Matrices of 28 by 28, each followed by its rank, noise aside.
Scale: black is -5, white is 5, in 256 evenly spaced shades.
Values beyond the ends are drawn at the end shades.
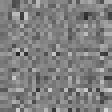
four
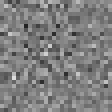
six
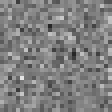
eight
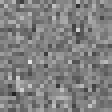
eight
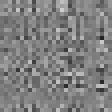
four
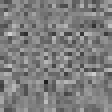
four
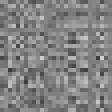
three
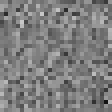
six
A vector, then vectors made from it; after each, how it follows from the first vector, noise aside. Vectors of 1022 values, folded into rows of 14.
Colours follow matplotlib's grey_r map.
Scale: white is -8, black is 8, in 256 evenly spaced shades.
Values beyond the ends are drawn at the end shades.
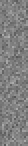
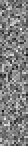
wrapped around, scaled up.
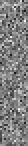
reversed, scaled up.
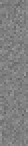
reversed, negated, shrunk.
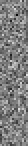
reversed, scaled up.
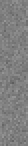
negated, shrunk.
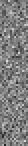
scaled up.
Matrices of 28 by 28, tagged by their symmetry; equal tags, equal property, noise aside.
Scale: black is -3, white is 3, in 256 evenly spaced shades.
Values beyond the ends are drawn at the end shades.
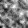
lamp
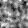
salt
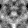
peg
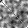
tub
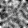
salt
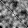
lamp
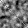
tub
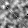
tub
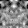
peg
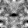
peg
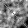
tub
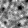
lamp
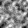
lamp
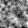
salt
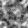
lamp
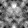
peg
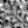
salt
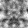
peg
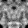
peg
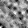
lamp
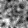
lamp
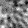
salt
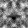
peg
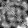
tub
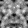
peg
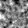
salt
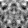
peg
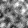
lamp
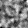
salt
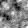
tub
